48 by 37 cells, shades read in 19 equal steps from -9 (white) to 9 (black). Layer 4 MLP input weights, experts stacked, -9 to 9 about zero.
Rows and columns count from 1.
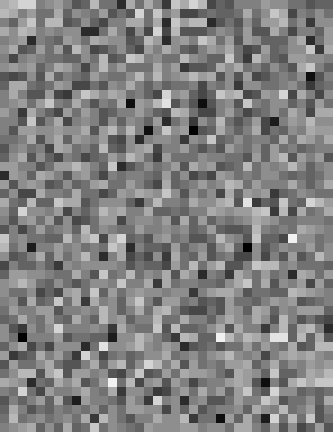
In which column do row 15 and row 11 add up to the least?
19
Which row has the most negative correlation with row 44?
22
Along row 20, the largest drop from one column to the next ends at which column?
2
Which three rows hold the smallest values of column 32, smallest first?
38, 11, 23
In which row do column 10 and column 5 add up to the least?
40
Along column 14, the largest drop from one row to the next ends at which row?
27
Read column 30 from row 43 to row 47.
8 3 -5 -1 7
